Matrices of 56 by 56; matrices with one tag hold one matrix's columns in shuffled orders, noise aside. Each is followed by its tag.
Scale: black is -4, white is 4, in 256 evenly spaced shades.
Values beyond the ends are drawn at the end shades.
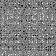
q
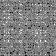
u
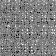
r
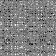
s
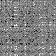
s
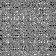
q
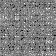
q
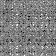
s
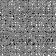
s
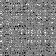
u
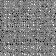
s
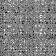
r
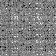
q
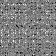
u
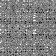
r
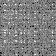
u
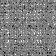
u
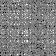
u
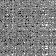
s
